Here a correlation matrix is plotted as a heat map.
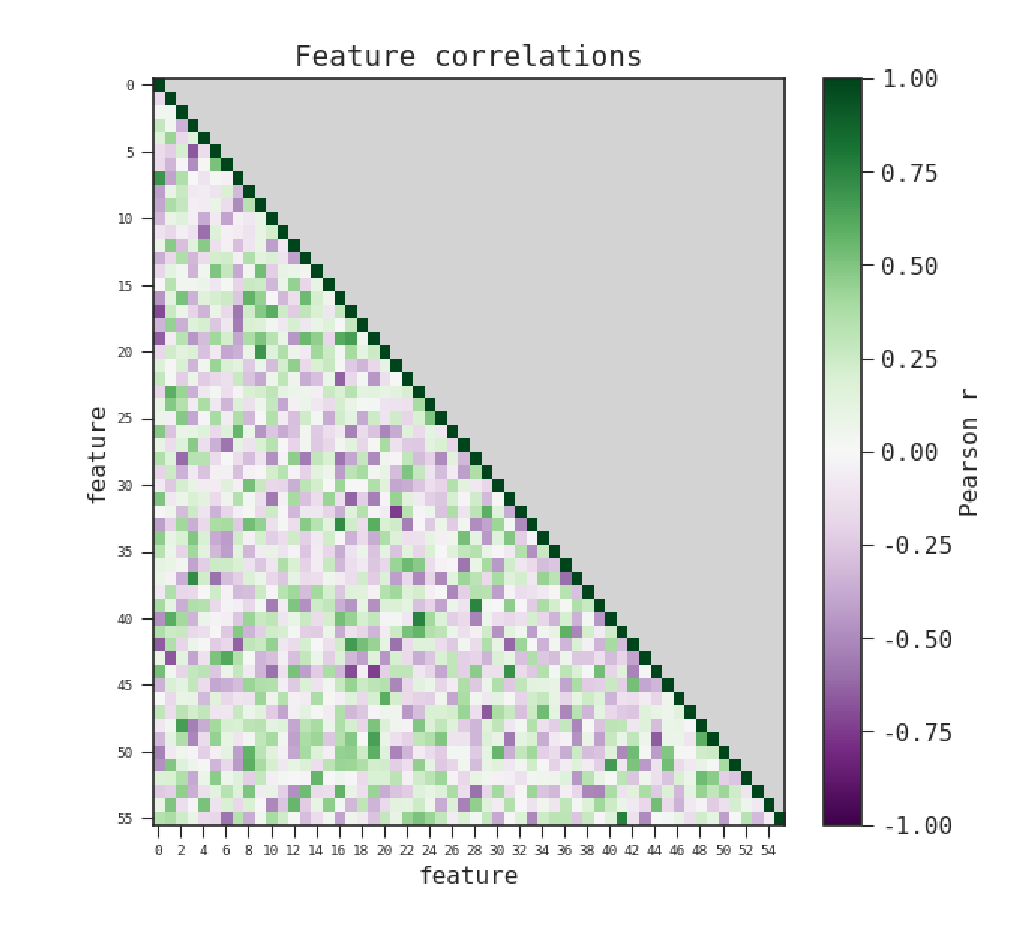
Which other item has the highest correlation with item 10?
17
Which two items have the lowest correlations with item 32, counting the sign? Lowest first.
21, 33
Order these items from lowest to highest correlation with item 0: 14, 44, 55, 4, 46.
14, 46, 4, 55, 44
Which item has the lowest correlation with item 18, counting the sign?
7
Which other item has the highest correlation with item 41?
55
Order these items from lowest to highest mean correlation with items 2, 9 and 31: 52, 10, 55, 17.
10, 17, 55, 52
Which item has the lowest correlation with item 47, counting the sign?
29
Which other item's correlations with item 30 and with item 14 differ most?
38
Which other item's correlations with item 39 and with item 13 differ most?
28
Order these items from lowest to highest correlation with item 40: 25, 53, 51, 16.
25, 53, 16, 51
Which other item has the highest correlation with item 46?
20
